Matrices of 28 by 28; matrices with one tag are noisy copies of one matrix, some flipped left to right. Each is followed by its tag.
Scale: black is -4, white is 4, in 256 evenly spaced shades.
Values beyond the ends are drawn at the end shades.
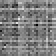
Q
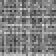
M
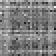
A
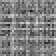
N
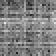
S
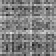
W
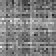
S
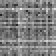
Q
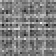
N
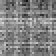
S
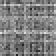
W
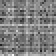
M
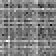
Q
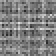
N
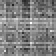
S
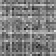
W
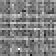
N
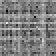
N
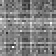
S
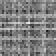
N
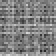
M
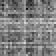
S
